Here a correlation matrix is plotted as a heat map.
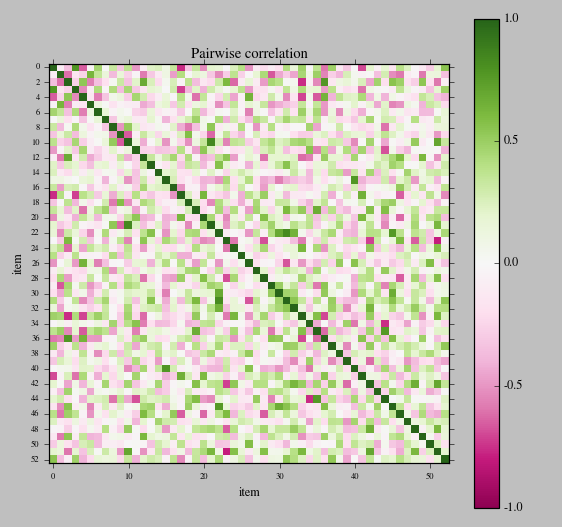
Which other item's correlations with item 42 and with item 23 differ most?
51
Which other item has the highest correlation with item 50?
26
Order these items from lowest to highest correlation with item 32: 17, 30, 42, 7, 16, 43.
17, 43, 16, 7, 30, 42
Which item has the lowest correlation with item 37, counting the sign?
39
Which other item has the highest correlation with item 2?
36
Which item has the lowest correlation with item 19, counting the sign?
4
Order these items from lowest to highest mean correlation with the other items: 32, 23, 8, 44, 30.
23, 8, 44, 30, 32
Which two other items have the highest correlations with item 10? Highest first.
21, 51
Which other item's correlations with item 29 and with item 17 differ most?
1
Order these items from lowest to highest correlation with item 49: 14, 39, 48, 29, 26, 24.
24, 39, 48, 14, 26, 29
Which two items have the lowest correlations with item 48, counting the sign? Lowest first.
23, 15
